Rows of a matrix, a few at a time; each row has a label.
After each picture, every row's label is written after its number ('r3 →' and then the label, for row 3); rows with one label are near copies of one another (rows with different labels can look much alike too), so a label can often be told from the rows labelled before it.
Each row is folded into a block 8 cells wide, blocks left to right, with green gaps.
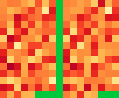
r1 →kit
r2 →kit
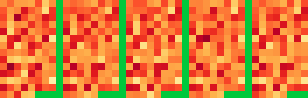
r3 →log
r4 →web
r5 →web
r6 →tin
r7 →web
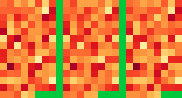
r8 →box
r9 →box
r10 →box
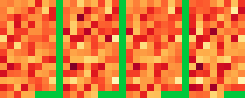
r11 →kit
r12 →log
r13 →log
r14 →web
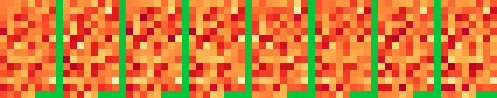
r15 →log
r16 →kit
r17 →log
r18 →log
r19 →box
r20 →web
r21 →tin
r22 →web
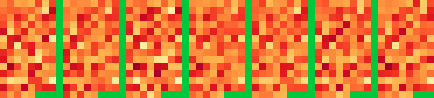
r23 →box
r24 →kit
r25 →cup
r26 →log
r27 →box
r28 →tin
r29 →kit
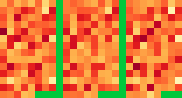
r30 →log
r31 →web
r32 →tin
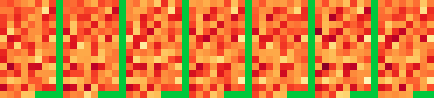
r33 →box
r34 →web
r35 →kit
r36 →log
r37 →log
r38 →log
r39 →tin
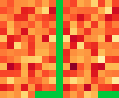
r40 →cup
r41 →box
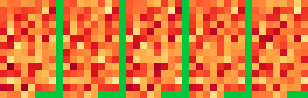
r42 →web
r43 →box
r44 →web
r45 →web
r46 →tin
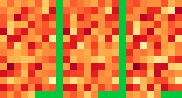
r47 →log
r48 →web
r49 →cup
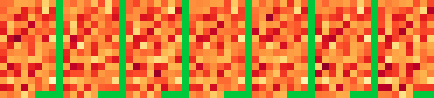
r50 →tin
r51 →kit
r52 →cup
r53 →tin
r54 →log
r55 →tin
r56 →web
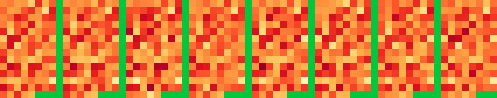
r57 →kit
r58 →log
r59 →web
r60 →kit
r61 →log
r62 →kit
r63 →cup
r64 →tin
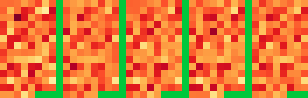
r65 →cup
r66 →log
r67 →web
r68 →web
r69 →cup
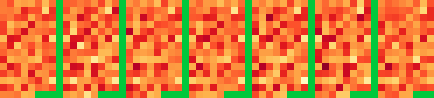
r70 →tin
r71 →cup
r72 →log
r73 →tin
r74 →log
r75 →box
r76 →box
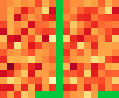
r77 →log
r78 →cup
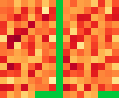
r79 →tin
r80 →kit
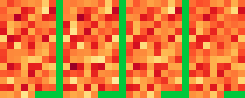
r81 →cup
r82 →cup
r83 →cup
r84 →cup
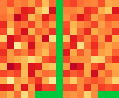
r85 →cup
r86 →cup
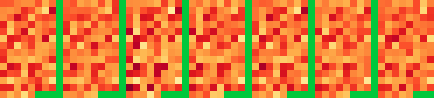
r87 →cup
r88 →box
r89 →web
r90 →log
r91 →cup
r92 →log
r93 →tin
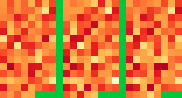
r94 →box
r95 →kit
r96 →web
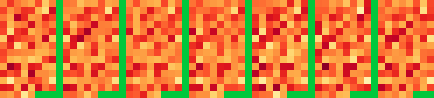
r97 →cup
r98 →tin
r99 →log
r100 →web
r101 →web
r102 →box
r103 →tin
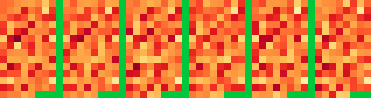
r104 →tin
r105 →tin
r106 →log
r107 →box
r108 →tin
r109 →kit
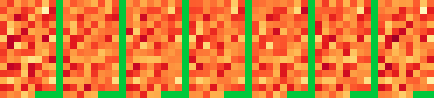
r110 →cup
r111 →kit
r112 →log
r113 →box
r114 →cup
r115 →box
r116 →tin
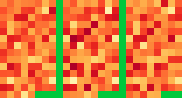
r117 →cup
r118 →tin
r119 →kit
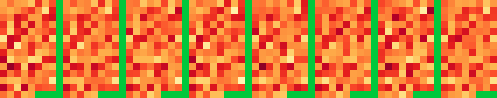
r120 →kit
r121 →kit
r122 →log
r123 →kit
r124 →box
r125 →web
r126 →cup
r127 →tin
